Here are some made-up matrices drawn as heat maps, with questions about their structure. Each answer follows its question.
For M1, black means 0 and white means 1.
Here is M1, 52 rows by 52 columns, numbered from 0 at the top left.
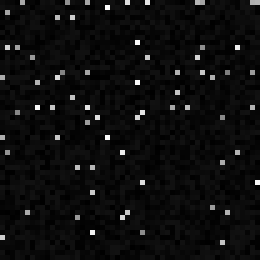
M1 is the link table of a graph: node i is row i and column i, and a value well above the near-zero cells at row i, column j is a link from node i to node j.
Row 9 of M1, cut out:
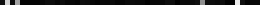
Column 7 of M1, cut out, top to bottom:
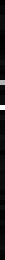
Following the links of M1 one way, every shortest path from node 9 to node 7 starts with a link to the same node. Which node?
node 1
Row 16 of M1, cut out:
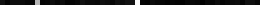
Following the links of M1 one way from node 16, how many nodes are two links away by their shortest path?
3
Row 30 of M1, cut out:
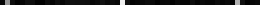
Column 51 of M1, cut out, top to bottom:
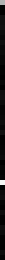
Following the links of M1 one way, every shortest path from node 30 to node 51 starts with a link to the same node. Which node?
node 47
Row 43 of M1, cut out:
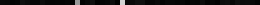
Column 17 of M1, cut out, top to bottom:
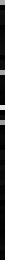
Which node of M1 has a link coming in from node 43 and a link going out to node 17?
node 24
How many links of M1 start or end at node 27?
6
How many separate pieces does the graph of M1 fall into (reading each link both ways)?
5
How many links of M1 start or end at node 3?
4
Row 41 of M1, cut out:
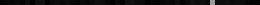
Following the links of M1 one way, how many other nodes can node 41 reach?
4
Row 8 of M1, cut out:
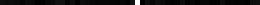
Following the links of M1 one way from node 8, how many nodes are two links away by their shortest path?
3
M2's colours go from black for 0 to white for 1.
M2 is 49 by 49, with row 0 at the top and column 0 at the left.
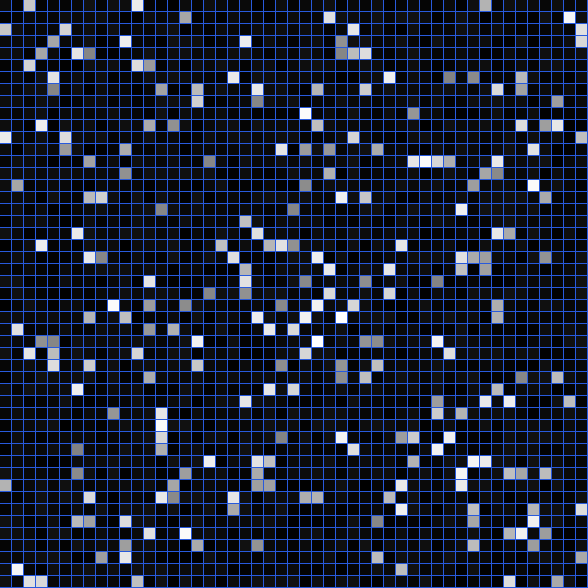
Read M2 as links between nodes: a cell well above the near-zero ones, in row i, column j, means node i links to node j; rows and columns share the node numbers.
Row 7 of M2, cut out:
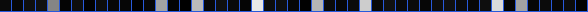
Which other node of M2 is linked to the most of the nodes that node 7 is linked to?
node 28
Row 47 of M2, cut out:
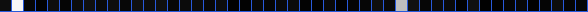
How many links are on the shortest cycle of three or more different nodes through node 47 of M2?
6
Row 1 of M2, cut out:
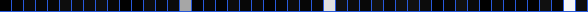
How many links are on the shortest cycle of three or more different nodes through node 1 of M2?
5
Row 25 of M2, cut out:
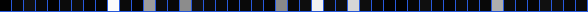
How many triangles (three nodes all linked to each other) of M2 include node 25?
2
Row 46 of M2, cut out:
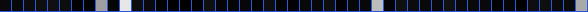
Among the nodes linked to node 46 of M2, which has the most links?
node 10
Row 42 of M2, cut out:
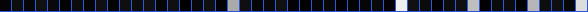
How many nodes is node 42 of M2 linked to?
5
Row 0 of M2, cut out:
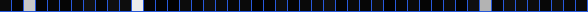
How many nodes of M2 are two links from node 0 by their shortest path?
8
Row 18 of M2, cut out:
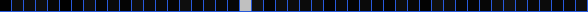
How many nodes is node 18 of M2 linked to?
1
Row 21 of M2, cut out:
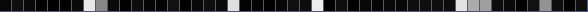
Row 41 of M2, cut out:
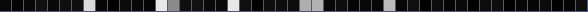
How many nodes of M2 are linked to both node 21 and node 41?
3
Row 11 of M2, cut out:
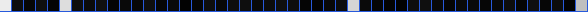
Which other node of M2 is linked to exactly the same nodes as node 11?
node 2
